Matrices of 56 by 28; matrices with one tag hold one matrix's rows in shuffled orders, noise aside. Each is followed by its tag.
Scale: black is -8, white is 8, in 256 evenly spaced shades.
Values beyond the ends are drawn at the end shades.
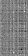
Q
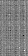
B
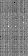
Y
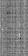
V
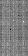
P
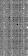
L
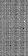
B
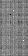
P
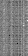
L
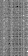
L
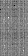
Y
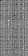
Y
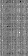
V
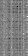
L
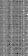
L
